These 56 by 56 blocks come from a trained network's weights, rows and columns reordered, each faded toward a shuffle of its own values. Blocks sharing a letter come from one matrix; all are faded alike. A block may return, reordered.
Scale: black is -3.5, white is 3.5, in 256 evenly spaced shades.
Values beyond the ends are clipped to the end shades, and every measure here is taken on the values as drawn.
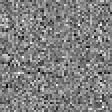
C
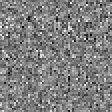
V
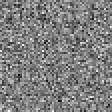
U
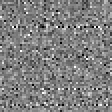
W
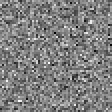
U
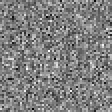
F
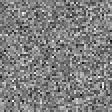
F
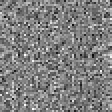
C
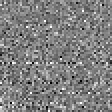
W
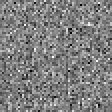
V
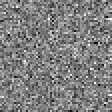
V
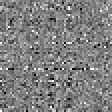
W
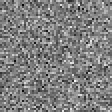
U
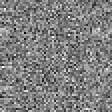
U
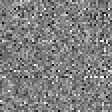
W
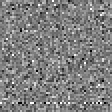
W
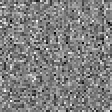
V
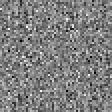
V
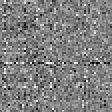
W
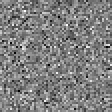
C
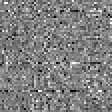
W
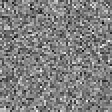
F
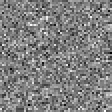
F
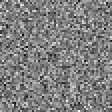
F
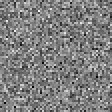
U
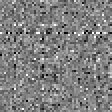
W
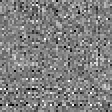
W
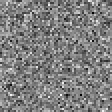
U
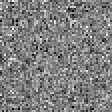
V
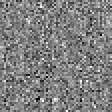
C
